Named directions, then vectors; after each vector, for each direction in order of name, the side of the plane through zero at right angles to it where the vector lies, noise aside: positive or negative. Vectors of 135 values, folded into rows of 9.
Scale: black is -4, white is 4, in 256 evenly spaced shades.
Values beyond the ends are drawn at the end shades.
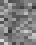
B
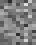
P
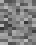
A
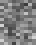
positive, positive, negative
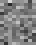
negative, negative, negative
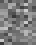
negative, positive, positive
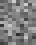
negative, negative, positive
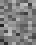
negative, negative, positive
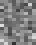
positive, positive, negative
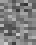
positive, positive, negative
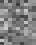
negative, positive, positive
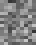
positive, positive, positive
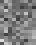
negative, positive, negative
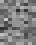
positive, negative, negative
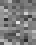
negative, positive, negative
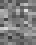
negative, positive, positive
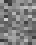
positive, negative, positive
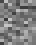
negative, positive, positive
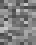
negative, positive, positive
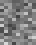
positive, positive, negative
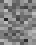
negative, positive, negative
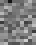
positive, positive, positive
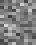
negative, negative, positive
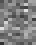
negative, positive, positive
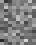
positive, negative, positive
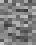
positive, negative, negative
